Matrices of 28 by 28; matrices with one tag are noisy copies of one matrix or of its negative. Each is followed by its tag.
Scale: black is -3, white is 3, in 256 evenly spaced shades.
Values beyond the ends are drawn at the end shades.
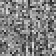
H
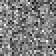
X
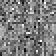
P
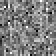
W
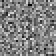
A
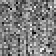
H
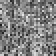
P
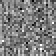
W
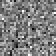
A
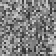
H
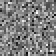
A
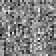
P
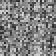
P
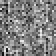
W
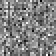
W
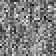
P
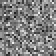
X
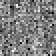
P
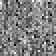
W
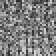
H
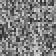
P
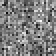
W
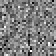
A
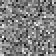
A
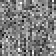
H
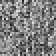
H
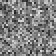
X
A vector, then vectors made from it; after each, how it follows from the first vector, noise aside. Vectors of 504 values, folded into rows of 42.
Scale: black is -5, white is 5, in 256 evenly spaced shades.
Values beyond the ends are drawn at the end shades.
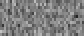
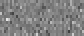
reversed, negated, partly zeroed.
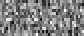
reversed, negated, scaled up.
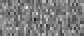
wrapped around, negated.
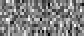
reversed, negated, scaled up.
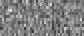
wrapped around, negated.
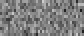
reversed.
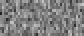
reversed.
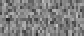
reversed.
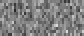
wrapped around, negated.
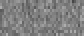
wrapped around, negated, shrunk.
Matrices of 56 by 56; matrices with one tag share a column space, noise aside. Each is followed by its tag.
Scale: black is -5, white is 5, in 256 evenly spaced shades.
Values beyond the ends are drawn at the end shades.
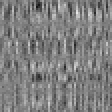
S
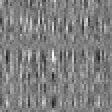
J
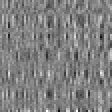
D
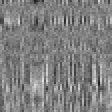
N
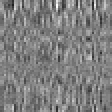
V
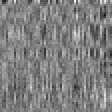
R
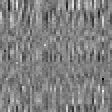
V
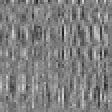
R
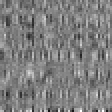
D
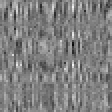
S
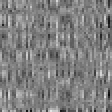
D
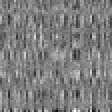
D
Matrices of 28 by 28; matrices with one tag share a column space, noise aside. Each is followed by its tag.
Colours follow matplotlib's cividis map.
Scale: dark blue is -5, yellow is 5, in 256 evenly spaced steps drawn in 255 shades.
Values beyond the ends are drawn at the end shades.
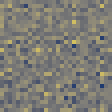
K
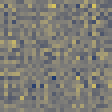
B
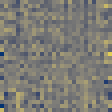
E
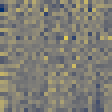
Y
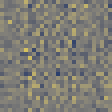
B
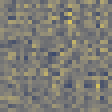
B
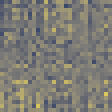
E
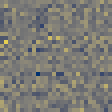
K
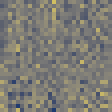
E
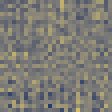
E
